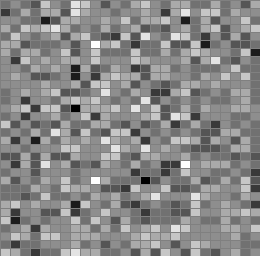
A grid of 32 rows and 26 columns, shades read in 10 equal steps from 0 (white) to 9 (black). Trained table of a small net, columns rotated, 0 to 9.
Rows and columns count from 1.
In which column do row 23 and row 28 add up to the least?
10
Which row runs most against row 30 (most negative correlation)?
27
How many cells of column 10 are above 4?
8
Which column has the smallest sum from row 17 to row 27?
7
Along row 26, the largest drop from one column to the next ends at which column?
9
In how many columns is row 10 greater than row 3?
7
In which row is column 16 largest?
12
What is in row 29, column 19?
2
